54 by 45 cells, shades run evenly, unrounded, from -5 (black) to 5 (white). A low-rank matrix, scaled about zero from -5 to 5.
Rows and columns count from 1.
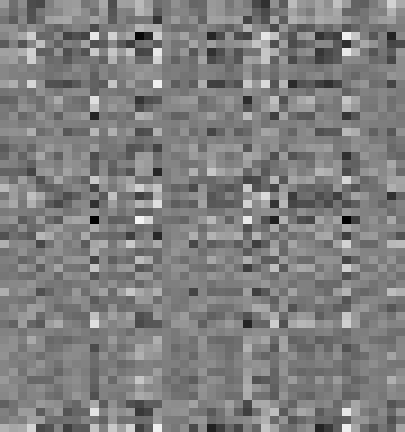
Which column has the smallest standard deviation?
19
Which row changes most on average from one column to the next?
5
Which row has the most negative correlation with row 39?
1
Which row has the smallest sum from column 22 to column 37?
54
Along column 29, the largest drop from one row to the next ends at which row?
31
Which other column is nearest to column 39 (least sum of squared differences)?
11
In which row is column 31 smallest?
28
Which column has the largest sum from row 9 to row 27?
30
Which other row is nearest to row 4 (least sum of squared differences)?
44
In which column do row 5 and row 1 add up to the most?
39
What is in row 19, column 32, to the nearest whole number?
-1
